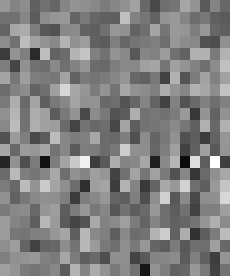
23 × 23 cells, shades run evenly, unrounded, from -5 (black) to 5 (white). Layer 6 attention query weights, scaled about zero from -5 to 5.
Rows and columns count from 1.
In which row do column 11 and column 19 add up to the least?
14
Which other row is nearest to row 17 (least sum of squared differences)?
20
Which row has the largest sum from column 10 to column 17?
8
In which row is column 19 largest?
16
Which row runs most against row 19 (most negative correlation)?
4
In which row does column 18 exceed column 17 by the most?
7
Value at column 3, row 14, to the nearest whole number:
-2
